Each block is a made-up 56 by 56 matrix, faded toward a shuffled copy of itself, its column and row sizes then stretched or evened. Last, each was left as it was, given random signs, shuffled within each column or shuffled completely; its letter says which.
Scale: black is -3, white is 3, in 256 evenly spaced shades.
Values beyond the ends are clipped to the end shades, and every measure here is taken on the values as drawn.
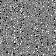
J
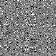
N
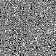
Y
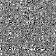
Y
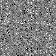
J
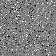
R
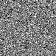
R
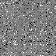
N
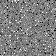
R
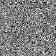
Y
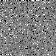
Y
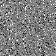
J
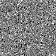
J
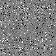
Y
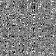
N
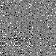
N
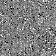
J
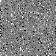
J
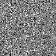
J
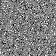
R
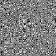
N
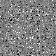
Y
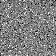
R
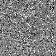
J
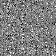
J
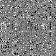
N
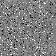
J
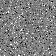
R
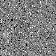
J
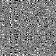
N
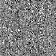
J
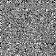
Y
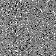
J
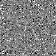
Y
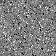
R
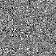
Y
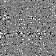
N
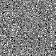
J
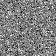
R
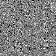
J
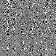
Y
